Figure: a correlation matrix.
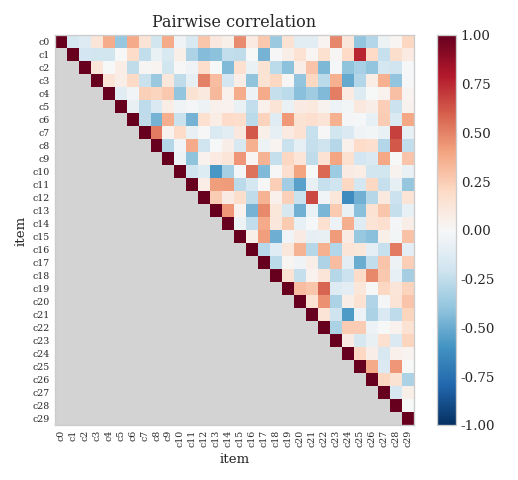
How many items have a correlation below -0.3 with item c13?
6
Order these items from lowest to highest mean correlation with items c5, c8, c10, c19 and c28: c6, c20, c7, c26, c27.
c6, c27, c26, c20, c7
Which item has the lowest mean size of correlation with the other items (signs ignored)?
c5
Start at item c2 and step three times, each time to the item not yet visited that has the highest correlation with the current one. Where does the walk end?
c3
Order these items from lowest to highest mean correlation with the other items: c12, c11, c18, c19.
c11, c18, c12, c19
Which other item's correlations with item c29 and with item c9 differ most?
c21
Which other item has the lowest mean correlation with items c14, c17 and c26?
c10
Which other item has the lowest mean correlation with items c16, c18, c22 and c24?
c2
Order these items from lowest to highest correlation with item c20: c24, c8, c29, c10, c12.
c12, c8, c24, c29, c10
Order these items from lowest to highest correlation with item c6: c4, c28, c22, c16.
c16, c28, c4, c22
